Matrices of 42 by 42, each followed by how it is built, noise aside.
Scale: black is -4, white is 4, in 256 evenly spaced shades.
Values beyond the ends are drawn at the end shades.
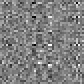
low rank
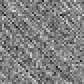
Toeplitz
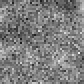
smooth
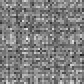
blocks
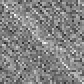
Toeplitz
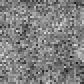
smooth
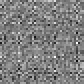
low rank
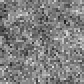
smooth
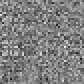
blocks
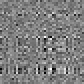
low rank
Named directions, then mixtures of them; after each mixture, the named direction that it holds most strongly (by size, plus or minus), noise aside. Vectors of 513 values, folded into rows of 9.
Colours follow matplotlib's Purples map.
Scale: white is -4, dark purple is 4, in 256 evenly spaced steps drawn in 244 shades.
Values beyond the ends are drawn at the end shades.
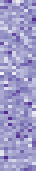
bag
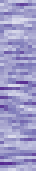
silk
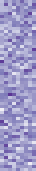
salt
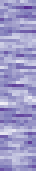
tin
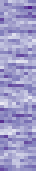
tin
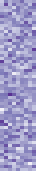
salt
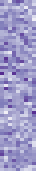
bag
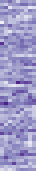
tin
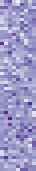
bag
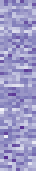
salt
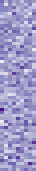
salt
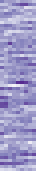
silk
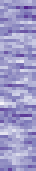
tin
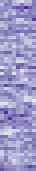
tin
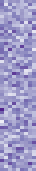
salt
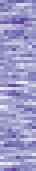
silk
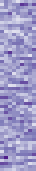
silk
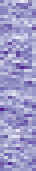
salt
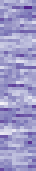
tin
